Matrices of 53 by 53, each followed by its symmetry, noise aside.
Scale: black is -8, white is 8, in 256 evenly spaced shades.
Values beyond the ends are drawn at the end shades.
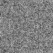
mirrored top to bottom.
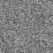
antisymmetric.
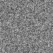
no symmetry.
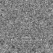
mirrored left to right.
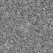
symmetric across the other diagonal.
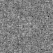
mirrored top to bottom.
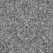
mirrored left to right.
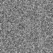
mirrored top to bottom.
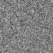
no symmetry.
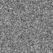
antisymmetric.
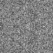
mirrored top to bottom.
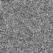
antisymmetric.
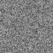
no symmetry.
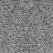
mirrored left to right.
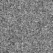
no symmetry.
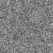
symmetric across the other diagonal.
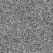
antisymmetric.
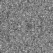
mirrored top to bottom.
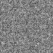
mirrored top to bottom.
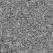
symmetric across the other diagonal.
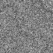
symmetric across the other diagonal.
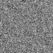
antisymmetric.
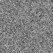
symmetric across the other diagonal.
